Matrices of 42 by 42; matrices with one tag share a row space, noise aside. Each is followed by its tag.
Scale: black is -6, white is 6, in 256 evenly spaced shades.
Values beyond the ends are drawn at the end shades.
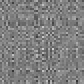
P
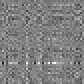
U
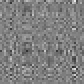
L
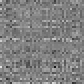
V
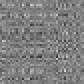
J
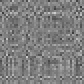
U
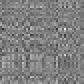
J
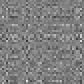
U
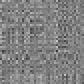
J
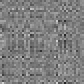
J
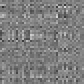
J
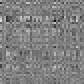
V
